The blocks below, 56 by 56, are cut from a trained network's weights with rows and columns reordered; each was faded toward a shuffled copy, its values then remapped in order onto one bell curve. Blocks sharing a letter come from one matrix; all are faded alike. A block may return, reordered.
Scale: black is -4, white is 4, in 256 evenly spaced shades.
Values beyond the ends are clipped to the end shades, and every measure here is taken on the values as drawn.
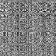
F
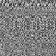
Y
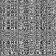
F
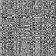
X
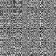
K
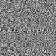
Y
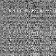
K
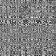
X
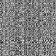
X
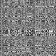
X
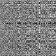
K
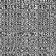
F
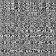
X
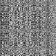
F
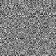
Y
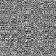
Y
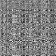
F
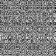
K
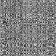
X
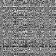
K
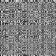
F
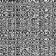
F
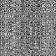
F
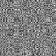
Y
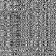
F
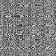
X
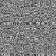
Y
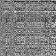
K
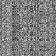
F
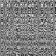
K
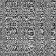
K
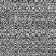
K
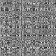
X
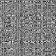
X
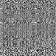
X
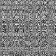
K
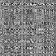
X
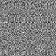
Y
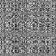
F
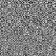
Y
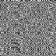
Y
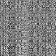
F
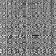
F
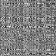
X
